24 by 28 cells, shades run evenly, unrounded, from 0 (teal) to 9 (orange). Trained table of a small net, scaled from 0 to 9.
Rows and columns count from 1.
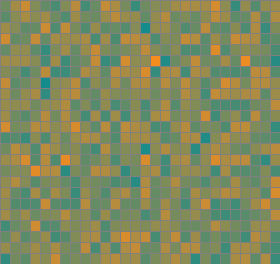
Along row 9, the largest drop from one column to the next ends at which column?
5
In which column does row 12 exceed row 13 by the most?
1
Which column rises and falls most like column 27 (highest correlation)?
12
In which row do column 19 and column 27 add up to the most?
8
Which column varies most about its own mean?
15
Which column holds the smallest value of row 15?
27
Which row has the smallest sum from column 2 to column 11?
19
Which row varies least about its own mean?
21
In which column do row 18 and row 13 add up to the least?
3
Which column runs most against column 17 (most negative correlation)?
25
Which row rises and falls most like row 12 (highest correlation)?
4
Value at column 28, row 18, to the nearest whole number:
8
